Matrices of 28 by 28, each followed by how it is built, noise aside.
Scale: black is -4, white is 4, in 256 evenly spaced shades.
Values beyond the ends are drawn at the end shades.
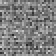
blocks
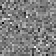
block diagonal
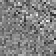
upper triangular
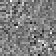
block diagonal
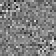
block diagonal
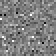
sparse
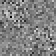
block diagonal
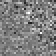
upper triangular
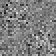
block diagonal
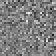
upper triangular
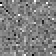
sparse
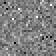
sparse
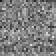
blocks
